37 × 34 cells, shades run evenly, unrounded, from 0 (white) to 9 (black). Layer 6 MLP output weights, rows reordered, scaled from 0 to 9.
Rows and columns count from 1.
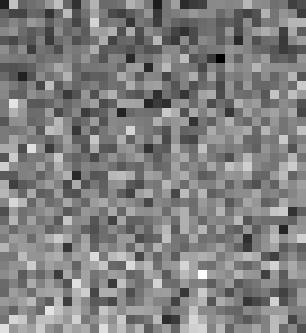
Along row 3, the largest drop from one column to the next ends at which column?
11
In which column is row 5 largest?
27
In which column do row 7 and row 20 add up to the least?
21
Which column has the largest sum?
9
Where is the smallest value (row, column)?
31, 23
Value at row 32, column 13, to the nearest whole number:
7
